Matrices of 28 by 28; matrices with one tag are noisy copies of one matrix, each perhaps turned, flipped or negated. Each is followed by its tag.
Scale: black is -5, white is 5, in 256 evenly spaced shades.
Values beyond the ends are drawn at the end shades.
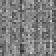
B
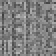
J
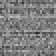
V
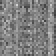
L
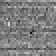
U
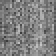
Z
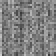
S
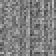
J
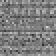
V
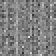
V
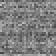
S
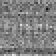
L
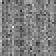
S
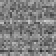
B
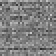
U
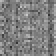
L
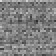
S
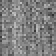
Z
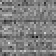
B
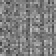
J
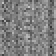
L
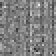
J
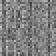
U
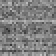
B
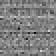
V
